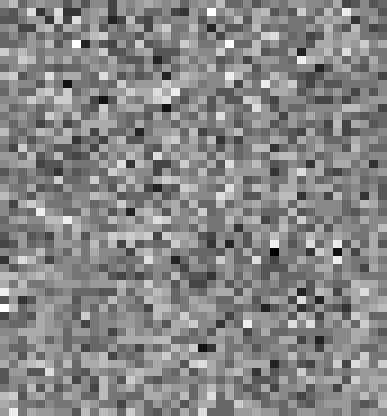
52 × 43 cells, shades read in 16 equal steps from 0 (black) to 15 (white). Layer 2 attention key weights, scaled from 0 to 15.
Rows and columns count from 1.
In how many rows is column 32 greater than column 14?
20
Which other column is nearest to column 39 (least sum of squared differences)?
37
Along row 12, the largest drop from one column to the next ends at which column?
21
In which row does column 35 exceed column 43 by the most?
31
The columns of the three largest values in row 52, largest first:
2, 23, 15
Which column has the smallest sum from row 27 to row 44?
24
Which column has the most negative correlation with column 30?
8
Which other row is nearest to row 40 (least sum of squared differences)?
38
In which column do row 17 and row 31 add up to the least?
16
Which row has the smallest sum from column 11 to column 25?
35
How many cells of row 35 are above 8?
14
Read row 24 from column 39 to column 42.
7 8 7 8
